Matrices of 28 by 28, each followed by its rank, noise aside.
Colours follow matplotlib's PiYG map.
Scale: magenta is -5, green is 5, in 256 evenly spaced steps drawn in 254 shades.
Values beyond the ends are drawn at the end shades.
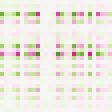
one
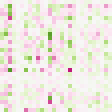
three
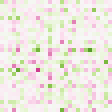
five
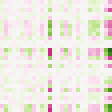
one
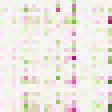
two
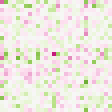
five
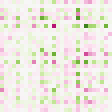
two
